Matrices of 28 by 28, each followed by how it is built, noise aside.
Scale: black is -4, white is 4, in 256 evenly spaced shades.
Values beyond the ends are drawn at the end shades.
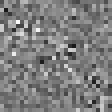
block diagonal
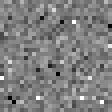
sparse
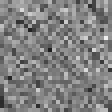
Toeplitz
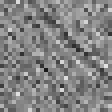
Toeplitz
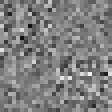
block diagonal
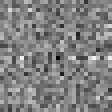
low rank
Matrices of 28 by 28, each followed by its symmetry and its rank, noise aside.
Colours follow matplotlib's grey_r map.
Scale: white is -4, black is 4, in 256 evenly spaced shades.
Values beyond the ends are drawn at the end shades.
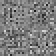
no symmetry, rank six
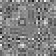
symmetric, rank four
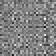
no symmetry, rank four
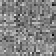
no symmetry, rank eight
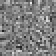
antisymmetric, rank eight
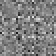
antisymmetric, rank six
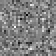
antisymmetric, rank eight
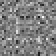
no symmetry, rank four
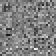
no symmetry, rank six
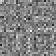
symmetric, rank six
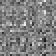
no symmetry, rank four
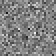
no symmetry, rank eight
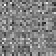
no symmetry, rank four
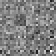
symmetric, rank four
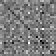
symmetric, rank four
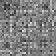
symmetric, rank six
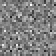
no symmetry, rank six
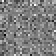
antisymmetric, rank six
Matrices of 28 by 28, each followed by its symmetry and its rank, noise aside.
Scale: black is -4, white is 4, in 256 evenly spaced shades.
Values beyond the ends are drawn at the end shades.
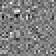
no symmetry, rank six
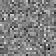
no symmetry, rank eight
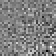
antisymmetric, rank six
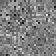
symmetric, rank eight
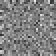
antisymmetric, rank eight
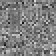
no symmetry, rank eight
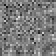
symmetric, rank six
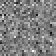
antisymmetric, rank eight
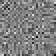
symmetric, rank four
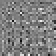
antisymmetric, rank four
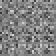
no symmetry, rank four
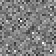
symmetric, rank eight
